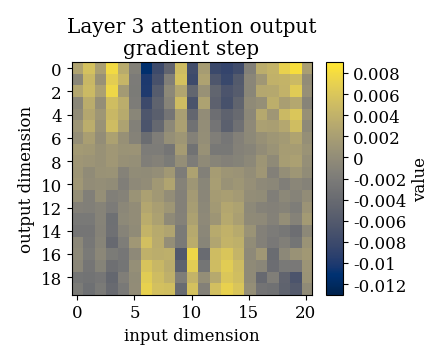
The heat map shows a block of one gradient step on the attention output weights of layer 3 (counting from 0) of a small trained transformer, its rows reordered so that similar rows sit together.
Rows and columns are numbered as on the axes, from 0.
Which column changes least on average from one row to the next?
15
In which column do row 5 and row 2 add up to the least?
6
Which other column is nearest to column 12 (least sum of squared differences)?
14
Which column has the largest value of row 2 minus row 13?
3
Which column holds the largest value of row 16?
10
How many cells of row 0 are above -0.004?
14
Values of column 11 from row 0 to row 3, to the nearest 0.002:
0.002 0.002 0 0.002
